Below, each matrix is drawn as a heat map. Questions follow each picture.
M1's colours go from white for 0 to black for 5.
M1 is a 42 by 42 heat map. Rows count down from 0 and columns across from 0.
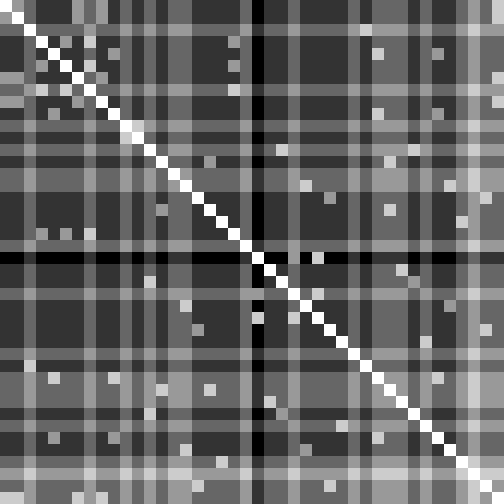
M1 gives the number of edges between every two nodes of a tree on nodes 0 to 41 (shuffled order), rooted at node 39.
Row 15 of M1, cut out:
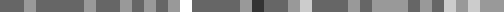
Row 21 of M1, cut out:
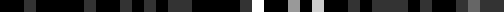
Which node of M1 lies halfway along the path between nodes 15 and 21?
24
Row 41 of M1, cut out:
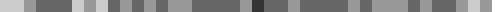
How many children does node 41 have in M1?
4
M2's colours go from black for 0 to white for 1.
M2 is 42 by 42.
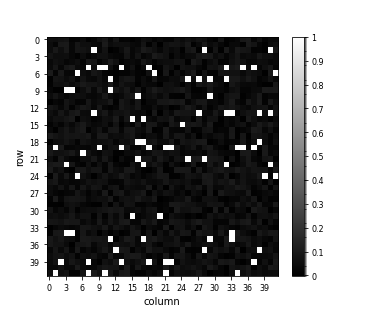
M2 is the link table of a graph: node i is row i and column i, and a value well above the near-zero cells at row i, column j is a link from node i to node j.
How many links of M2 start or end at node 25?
2
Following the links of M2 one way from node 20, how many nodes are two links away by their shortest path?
3
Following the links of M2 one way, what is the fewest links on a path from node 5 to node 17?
2
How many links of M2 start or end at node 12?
1
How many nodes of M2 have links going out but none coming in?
2
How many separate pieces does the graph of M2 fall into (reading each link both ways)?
6
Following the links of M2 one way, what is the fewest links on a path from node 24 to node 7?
2
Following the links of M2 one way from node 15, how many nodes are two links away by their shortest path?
3
